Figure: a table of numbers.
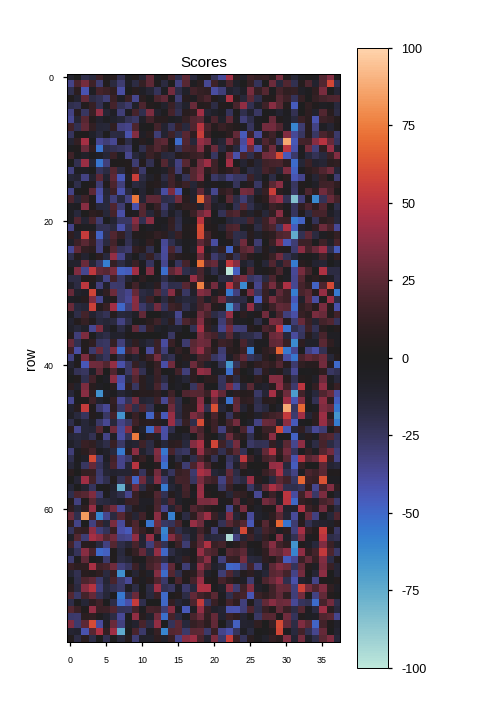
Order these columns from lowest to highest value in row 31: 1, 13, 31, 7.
31, 7, 13, 1
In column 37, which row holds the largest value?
11
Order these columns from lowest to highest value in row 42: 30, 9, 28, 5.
5, 30, 9, 28
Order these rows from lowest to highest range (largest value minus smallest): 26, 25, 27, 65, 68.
25, 68, 65, 26, 27
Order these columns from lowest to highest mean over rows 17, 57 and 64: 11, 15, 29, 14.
14, 15, 11, 29
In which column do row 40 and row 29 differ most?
22
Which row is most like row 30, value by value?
32
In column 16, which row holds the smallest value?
74
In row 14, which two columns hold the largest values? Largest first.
9, 18
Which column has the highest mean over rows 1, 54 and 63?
35
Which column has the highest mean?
18
